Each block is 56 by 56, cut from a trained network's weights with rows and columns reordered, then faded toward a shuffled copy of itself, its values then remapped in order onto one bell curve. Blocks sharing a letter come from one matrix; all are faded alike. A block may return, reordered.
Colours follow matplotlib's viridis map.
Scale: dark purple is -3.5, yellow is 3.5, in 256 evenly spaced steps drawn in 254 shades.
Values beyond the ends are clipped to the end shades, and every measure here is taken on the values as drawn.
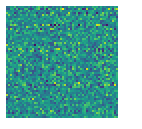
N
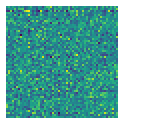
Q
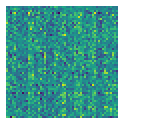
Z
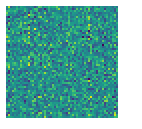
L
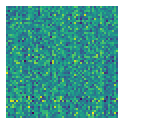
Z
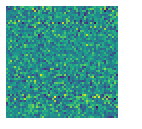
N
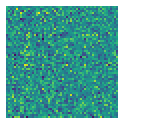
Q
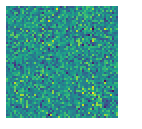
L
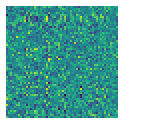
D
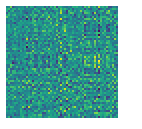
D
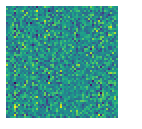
L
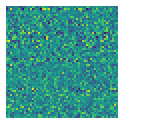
N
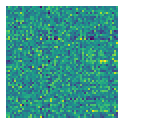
Q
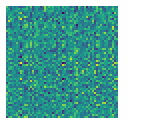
D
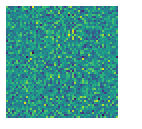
D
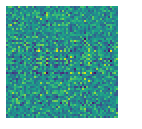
Q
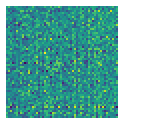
Z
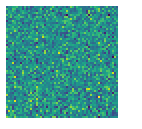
L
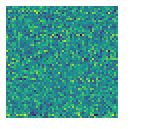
N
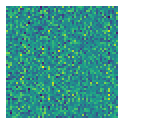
L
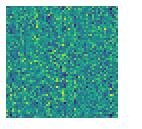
L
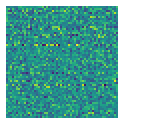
N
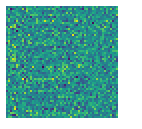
Q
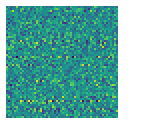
N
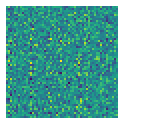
L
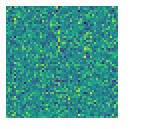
L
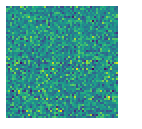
N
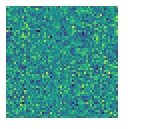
D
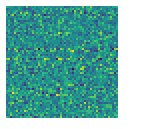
N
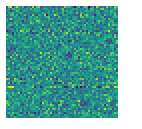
N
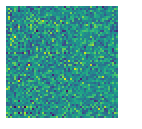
Q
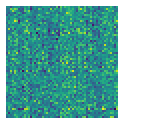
Z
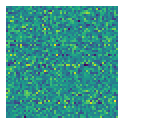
N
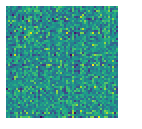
Z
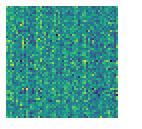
Z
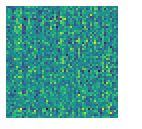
Z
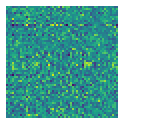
Q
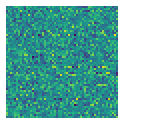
N
